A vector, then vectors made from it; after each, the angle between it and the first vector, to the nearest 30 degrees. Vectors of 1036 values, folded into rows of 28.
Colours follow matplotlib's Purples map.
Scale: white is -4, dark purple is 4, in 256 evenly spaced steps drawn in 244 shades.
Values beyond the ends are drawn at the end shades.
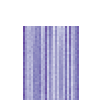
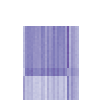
120 degrees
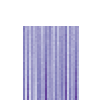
60 degrees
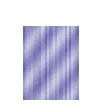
60 degrees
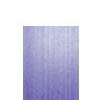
90 degrees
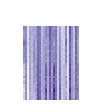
60 degrees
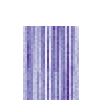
150 degrees
